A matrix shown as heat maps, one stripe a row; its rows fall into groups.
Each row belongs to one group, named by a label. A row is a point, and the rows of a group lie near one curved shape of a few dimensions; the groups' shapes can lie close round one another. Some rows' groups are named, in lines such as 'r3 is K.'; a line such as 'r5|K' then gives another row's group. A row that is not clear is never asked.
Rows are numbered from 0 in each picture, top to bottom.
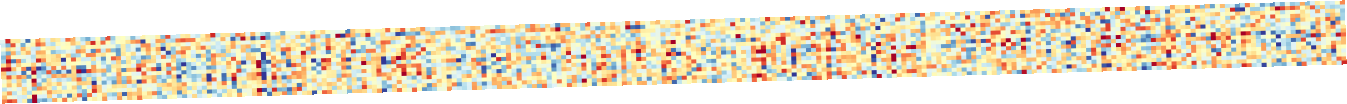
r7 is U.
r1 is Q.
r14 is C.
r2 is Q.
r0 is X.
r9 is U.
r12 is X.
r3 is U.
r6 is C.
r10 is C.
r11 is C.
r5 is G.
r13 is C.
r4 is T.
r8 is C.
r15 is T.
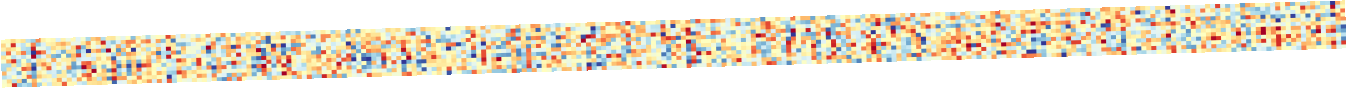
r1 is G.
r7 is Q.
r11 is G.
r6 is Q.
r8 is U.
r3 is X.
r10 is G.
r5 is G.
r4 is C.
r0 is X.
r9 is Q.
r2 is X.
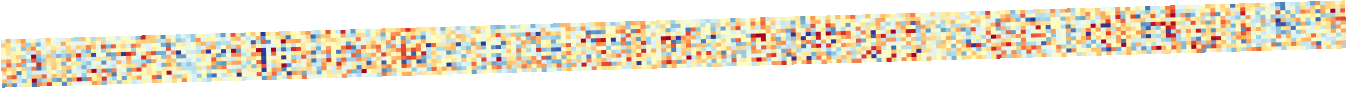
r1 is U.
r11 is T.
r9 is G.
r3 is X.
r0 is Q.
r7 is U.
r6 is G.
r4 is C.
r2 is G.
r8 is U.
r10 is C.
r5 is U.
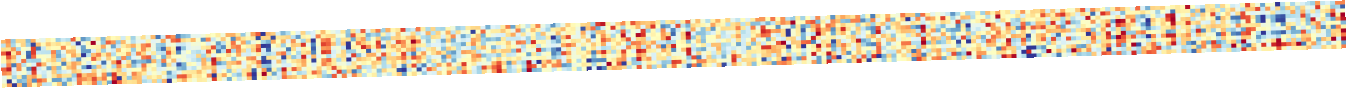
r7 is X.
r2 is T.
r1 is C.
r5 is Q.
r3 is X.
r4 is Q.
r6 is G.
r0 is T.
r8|X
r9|G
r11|G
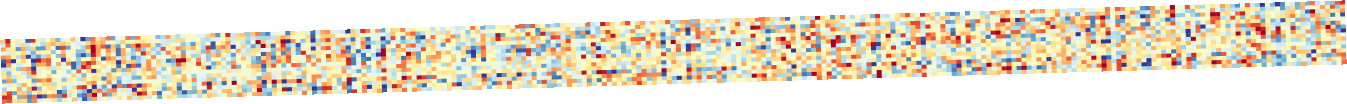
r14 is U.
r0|Q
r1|T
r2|U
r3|C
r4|Q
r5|T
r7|Q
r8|C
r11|C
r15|T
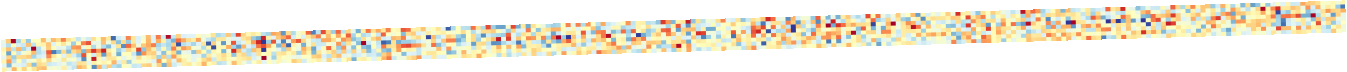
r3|C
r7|U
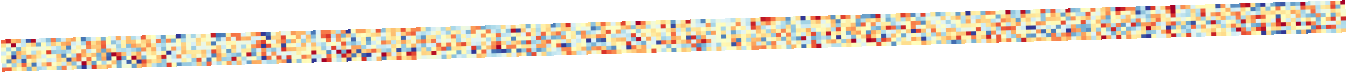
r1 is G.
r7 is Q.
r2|U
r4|G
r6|Q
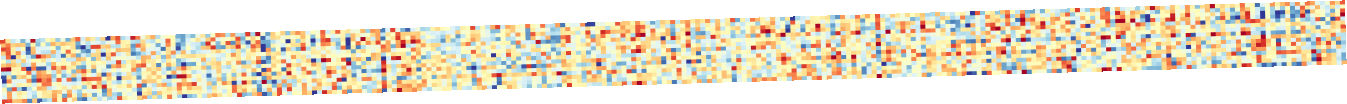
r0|X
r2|Q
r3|X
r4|T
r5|U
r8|Q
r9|T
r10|T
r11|T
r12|Q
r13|C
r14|C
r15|U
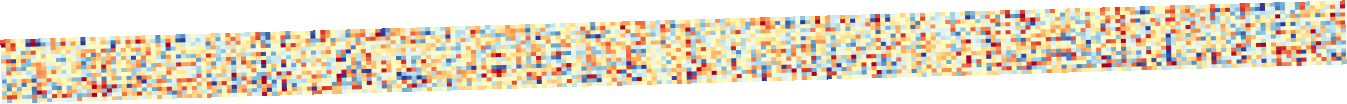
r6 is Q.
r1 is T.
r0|T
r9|X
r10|Q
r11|Q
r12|U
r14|T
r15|U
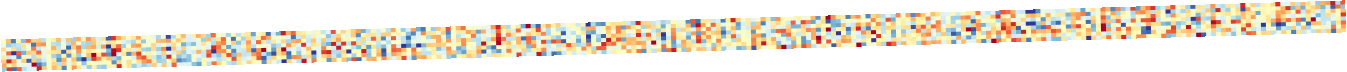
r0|G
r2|X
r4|U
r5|Q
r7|G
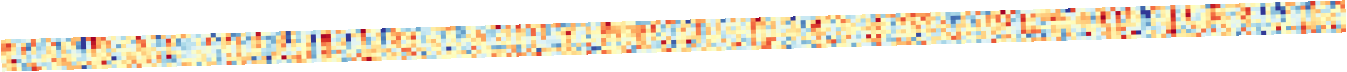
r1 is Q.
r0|C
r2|Q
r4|Q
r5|G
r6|G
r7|Q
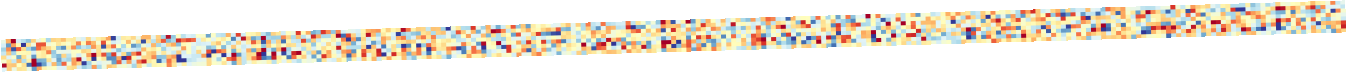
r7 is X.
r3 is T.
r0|G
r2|T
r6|T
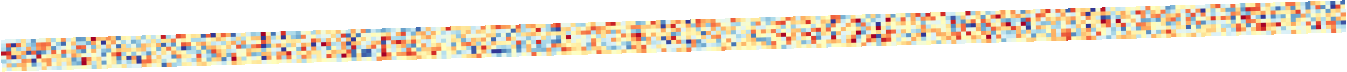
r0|C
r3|U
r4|G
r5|Q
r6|Q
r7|U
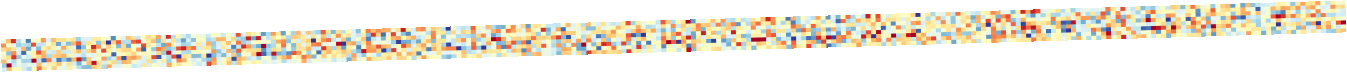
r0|G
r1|X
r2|Q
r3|Q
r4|G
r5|C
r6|T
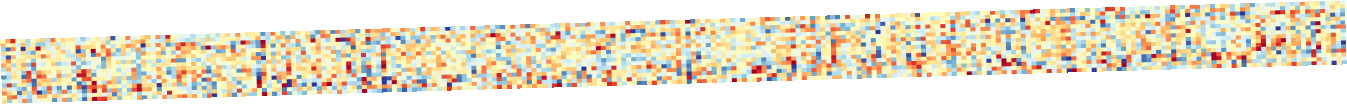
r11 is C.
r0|G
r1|U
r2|Q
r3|C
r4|U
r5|C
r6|T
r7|C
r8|Q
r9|Q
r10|Q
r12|C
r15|C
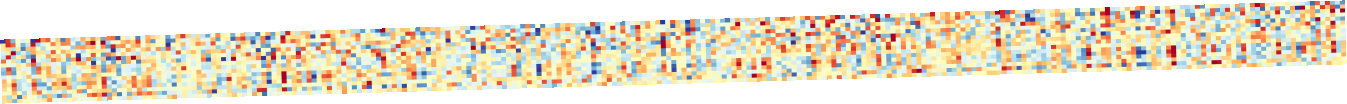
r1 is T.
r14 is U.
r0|T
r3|G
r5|X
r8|T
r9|Q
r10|G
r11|T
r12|G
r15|T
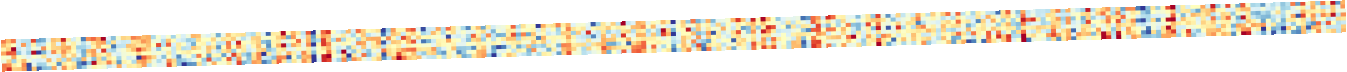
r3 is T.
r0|T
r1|U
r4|Q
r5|Q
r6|Q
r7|U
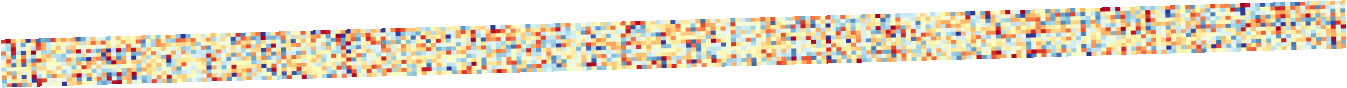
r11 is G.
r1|Q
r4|T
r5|X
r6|G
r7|Q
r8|C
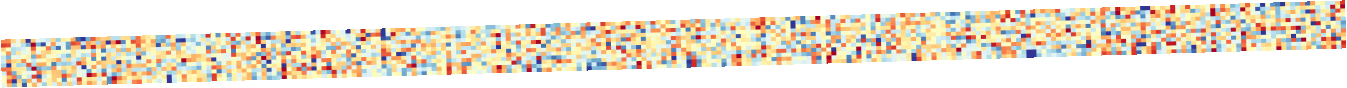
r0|Q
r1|X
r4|X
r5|C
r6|U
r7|T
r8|G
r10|G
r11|G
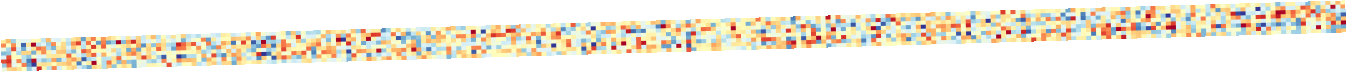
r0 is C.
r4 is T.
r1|X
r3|Q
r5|X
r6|C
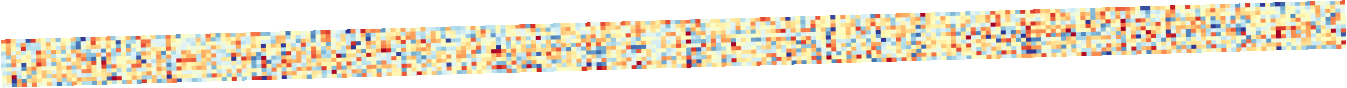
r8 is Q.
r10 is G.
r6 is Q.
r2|Q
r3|G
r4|U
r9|G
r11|T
